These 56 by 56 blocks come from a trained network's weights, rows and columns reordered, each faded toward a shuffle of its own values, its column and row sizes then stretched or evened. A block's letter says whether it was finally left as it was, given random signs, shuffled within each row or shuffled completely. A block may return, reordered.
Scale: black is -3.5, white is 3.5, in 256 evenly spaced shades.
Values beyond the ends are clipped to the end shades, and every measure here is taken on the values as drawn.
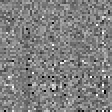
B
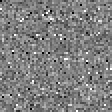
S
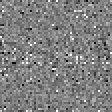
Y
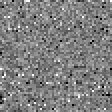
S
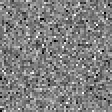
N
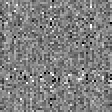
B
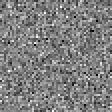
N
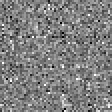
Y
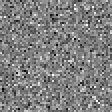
N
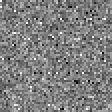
S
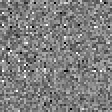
Y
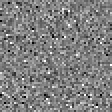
S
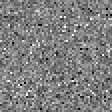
S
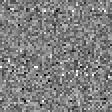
S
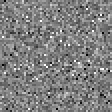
S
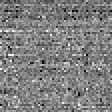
B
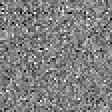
S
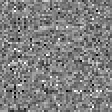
B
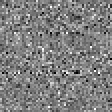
B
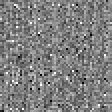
B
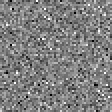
N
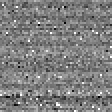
S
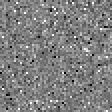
N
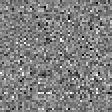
B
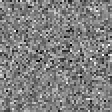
S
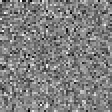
B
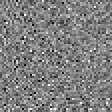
B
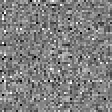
B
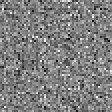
B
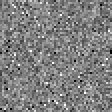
N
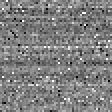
S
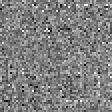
Y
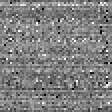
B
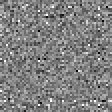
Y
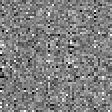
B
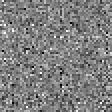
Y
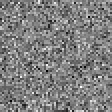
S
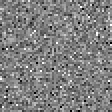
N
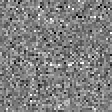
S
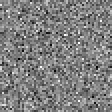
N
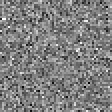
S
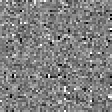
Y
